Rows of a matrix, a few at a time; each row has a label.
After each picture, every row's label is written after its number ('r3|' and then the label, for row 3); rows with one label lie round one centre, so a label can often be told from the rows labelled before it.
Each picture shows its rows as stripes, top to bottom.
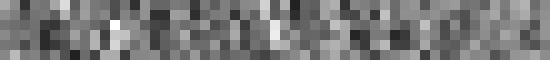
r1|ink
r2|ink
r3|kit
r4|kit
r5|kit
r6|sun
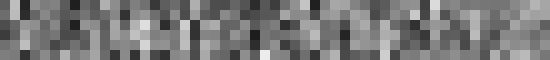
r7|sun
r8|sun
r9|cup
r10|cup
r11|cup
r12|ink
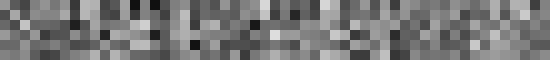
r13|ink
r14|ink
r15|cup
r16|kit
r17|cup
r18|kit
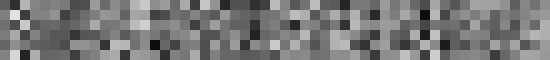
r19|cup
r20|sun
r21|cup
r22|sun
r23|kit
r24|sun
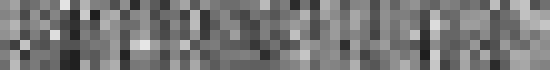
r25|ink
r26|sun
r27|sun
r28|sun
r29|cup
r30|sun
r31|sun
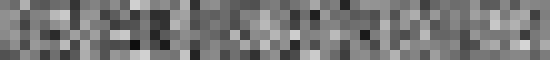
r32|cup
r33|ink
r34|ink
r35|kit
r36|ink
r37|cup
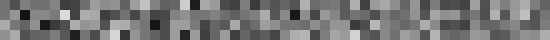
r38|cup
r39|ink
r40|kit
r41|sun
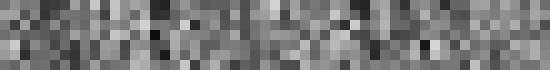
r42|kit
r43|kit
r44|cup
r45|kit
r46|sun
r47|sun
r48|cup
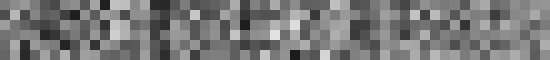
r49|kit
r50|sun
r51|kit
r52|kit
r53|sun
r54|ink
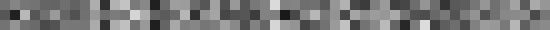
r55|kit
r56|cup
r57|kit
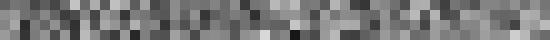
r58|kit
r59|sun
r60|sun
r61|ink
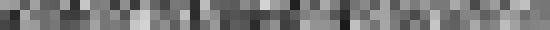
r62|ink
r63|cup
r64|cup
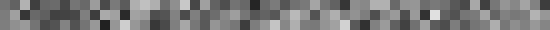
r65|cup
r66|sun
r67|kit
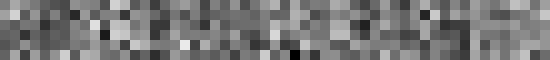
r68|kit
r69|sun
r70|kit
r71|kit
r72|cup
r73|ink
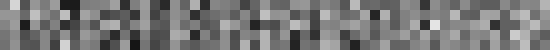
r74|sun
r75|ink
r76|sun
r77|ink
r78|ink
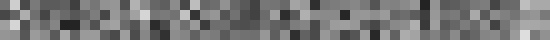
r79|sun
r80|cup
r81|sun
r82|ink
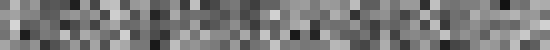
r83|sun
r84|kit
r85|sun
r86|ink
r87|kit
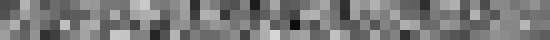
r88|cup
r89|cup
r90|ink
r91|kit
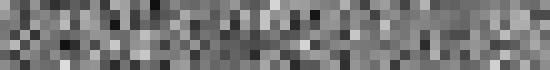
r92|kit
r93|ink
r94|ink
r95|cup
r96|sun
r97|cup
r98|ink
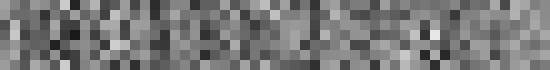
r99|ink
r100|kit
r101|sun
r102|sun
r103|kit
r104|sun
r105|ink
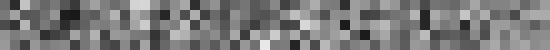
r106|cup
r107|sun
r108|cup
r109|kit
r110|ink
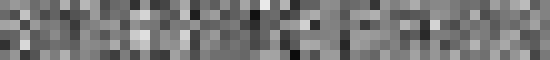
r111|ink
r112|cup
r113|sun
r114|cup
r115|cup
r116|ink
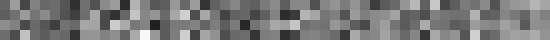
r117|sun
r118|cup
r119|kit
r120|cup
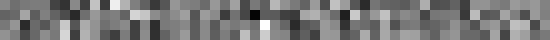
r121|kit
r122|cup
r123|ink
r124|ink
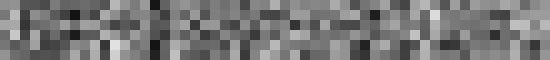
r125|kit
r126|sun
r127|ink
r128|sun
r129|kit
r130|kit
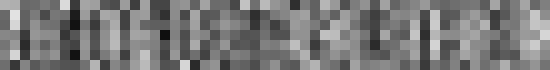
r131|ink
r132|sun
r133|sun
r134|sun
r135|sun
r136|sun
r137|cup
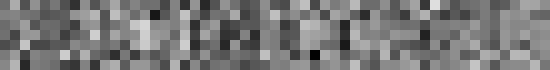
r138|sun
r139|kit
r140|cup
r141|cup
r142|cup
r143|ink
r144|sun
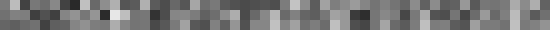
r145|sun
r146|kit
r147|kit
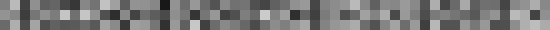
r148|sun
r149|ink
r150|sun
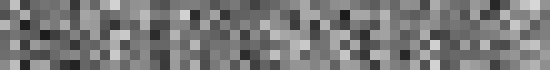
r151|sun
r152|cup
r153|ink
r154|kit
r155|sun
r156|kit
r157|sun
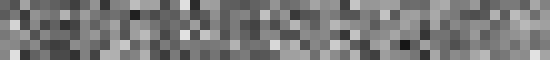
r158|cup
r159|ink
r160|sun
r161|cup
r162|kit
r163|sun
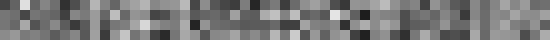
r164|cup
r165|kit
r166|cup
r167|kit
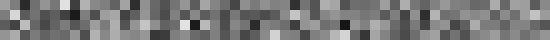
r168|ink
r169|sun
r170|cup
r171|kit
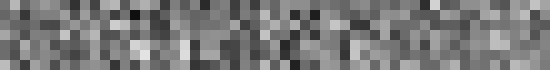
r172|sun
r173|ink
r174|kit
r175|ink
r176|cup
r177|cup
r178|ink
